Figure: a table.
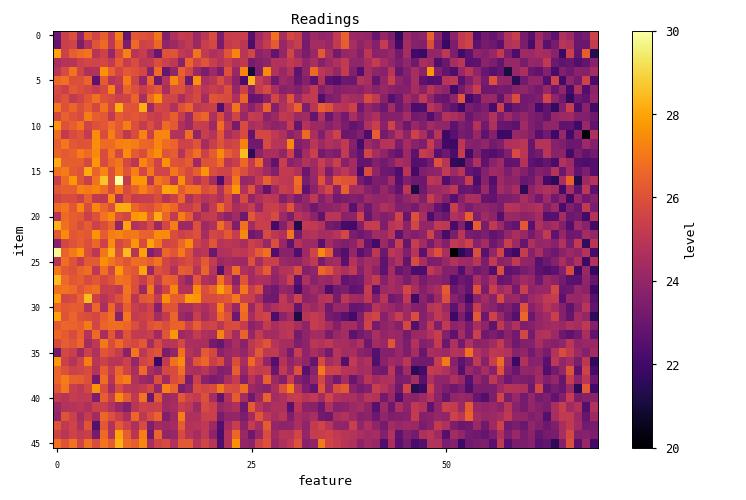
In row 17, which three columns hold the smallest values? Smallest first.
46, 60, 65
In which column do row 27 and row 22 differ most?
37
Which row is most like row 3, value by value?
7
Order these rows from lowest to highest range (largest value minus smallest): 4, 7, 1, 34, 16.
34, 1, 7, 4, 16
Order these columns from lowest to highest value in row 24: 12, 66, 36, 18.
36, 12, 66, 18
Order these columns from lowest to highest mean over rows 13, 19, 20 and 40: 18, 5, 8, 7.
18, 5, 7, 8
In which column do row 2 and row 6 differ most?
68
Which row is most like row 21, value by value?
31
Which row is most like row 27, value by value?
10
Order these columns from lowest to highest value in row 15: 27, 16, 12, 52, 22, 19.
27, 52, 22, 16, 12, 19
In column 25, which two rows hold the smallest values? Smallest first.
4, 13
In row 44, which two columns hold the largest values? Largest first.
8, 11
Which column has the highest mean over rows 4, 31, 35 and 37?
6
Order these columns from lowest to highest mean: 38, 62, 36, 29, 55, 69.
69, 55, 62, 38, 36, 29
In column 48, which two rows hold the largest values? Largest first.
4, 0
